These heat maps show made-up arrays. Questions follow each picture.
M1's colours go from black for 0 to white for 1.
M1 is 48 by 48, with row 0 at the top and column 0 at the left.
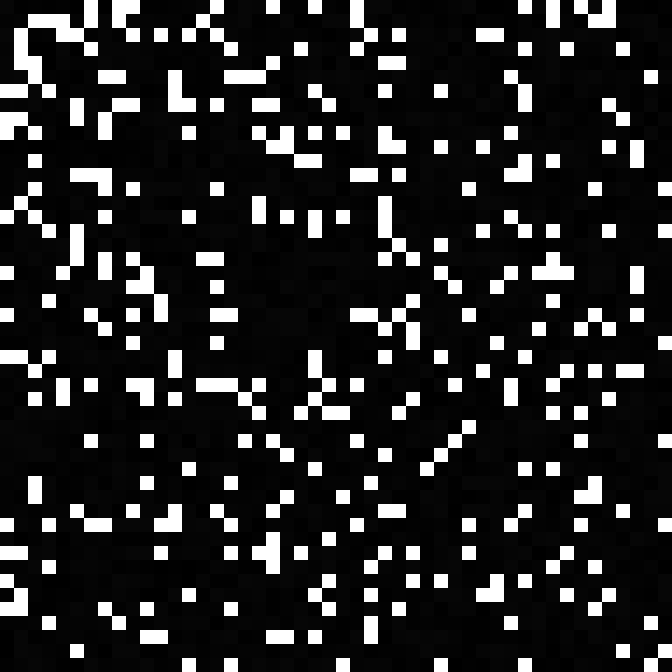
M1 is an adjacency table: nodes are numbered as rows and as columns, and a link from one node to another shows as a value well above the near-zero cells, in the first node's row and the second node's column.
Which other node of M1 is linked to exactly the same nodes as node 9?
node 15
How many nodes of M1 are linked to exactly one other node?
1
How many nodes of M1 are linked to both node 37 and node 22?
6
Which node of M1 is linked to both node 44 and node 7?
node 8
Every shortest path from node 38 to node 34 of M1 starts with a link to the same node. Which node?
node 19
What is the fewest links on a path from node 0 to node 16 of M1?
2
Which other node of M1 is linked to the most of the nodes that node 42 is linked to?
node 2
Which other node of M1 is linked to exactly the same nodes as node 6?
node 25
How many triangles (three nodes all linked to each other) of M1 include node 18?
8
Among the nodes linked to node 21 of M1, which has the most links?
node 39
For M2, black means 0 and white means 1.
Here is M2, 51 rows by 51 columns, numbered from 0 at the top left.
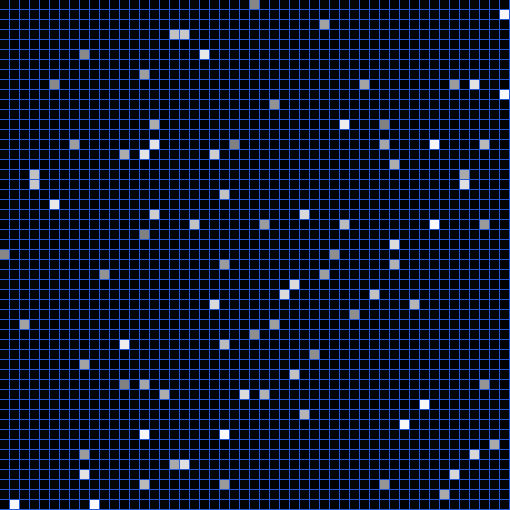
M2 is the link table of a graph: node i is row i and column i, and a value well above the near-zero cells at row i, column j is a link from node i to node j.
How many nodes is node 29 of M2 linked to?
2
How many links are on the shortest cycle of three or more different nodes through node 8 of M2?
3
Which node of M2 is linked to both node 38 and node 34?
node 12
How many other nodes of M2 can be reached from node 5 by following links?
5
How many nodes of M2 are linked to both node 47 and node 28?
0
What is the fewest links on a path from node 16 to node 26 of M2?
2
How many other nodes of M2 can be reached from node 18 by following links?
3
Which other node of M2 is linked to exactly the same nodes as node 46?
node 3
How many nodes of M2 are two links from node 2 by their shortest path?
1
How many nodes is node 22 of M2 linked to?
5
